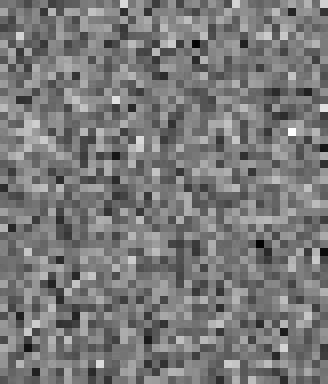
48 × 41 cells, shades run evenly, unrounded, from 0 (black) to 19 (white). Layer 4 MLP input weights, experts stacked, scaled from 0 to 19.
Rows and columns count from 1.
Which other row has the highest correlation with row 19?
28
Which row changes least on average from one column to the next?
45
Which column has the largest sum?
30
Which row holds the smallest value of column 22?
16
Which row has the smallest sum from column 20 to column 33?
31
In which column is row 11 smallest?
7
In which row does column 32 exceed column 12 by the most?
48
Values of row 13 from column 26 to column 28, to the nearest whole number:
6 5 12
